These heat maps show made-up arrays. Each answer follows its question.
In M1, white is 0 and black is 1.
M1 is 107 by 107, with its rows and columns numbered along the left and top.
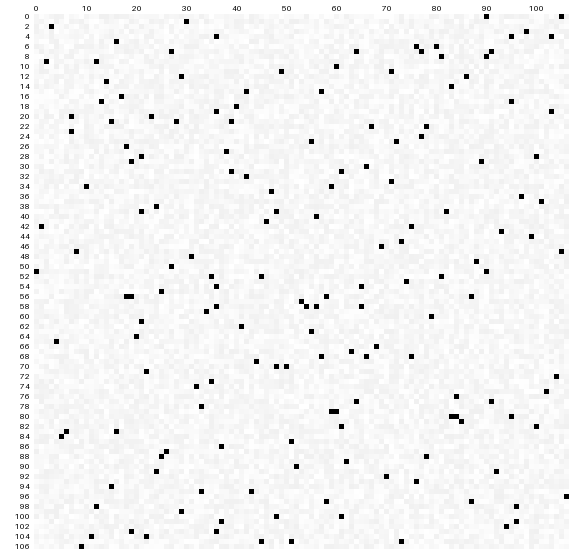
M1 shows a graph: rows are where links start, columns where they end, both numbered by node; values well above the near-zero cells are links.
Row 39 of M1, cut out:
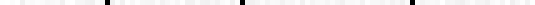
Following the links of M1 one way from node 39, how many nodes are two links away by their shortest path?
5
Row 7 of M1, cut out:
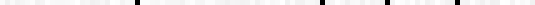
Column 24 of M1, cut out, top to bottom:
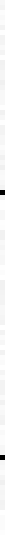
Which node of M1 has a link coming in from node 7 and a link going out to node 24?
node 91
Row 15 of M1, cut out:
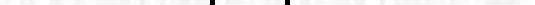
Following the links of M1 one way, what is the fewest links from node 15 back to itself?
5
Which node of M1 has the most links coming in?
node 36
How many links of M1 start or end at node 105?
5
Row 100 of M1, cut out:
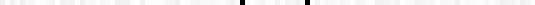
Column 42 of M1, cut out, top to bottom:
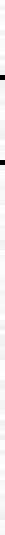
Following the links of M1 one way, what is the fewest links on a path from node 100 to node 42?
4
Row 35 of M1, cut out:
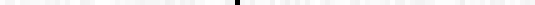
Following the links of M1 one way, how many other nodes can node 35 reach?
11
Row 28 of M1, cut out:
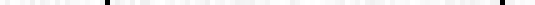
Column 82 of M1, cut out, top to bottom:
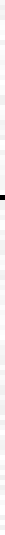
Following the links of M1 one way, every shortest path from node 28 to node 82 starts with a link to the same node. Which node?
node 21
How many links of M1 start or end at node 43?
2
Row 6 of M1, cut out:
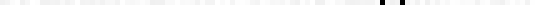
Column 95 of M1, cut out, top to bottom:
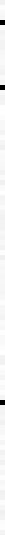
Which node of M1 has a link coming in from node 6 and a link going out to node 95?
node 80
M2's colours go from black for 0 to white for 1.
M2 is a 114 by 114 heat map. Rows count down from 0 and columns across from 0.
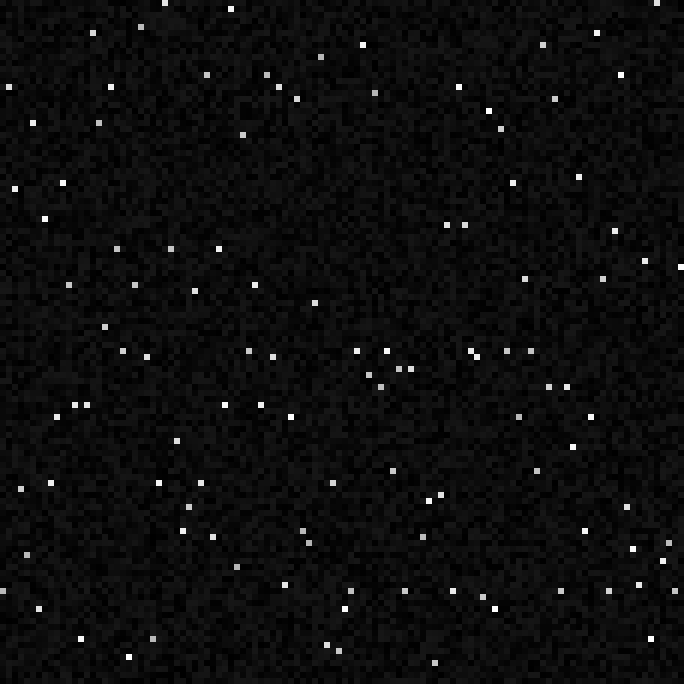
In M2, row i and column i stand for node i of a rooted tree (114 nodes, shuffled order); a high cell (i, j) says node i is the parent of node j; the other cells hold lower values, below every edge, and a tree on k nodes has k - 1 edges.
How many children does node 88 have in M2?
3
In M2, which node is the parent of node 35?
89
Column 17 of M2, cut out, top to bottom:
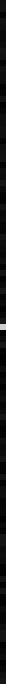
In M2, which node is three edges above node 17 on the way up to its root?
43
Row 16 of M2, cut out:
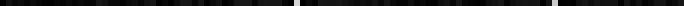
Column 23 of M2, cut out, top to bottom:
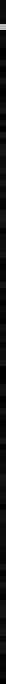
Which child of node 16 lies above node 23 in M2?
92
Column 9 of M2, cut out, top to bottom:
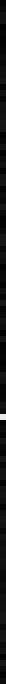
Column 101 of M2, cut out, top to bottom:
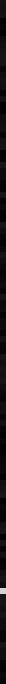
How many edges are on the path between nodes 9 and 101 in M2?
3
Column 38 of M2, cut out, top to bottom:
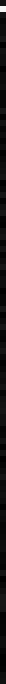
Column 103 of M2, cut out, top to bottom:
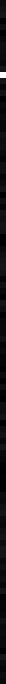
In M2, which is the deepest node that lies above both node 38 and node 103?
67
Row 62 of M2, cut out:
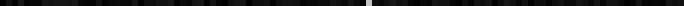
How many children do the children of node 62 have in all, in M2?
2
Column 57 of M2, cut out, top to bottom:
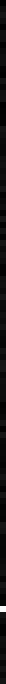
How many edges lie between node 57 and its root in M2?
3
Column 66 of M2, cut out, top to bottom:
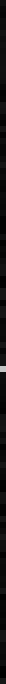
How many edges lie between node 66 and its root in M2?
8
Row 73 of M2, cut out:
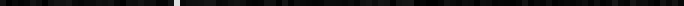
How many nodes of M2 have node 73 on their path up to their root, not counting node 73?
2
